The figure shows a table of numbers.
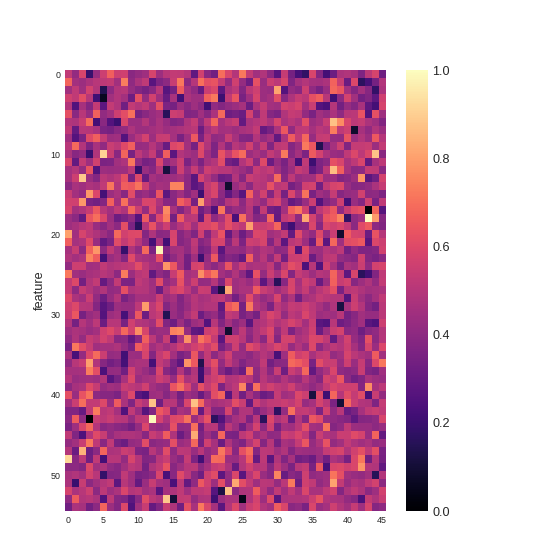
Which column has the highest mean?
38
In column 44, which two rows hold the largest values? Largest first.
10, 18
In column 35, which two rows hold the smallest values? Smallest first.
40, 11
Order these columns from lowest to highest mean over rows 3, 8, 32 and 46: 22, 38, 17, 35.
22, 38, 17, 35
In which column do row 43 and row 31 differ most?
12
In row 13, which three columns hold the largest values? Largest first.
2, 42, 30
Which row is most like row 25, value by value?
1
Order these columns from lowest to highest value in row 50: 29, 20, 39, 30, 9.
29, 9, 20, 39, 30
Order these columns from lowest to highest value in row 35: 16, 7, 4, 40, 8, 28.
8, 16, 7, 28, 40, 4
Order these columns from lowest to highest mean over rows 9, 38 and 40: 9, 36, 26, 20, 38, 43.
36, 43, 20, 26, 38, 9
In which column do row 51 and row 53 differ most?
25
